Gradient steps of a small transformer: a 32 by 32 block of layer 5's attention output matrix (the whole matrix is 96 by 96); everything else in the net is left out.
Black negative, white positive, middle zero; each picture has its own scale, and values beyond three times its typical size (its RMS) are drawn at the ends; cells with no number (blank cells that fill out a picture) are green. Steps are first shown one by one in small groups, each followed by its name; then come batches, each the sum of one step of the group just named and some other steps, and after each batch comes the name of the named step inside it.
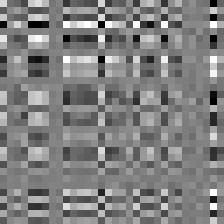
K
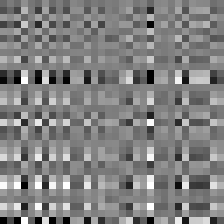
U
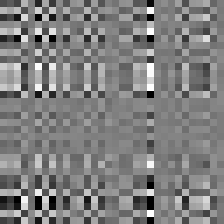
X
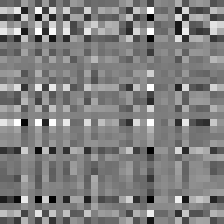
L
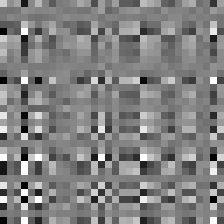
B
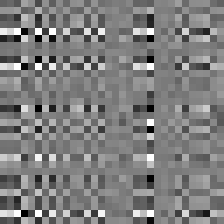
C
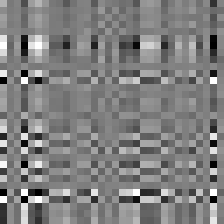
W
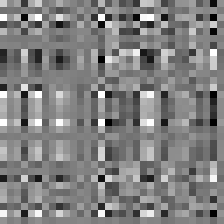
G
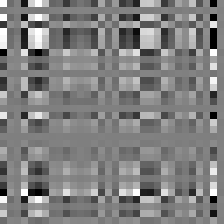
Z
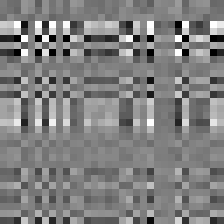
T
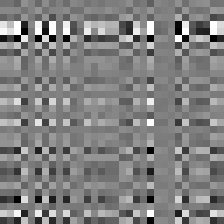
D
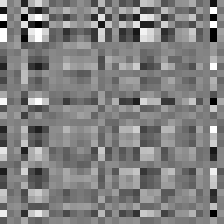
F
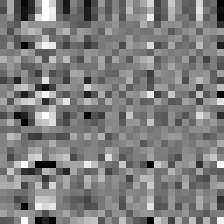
U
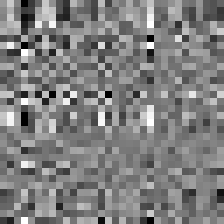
T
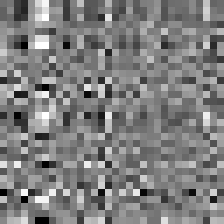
W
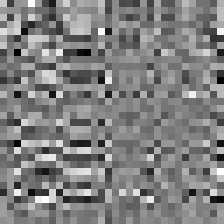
Z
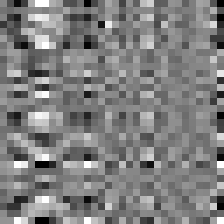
K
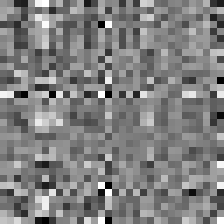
G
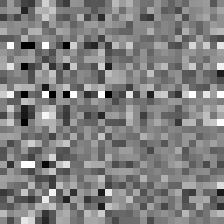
L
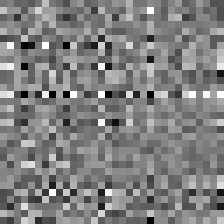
X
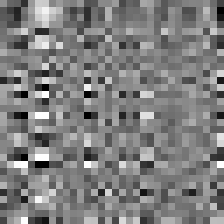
B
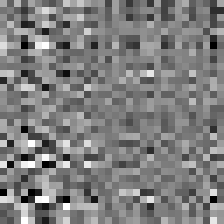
W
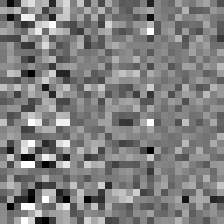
L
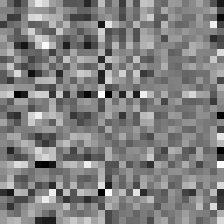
K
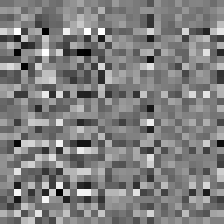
C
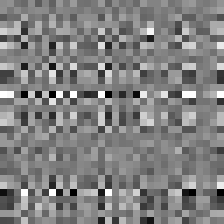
D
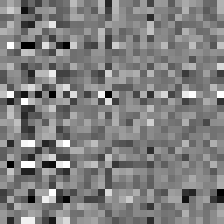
L
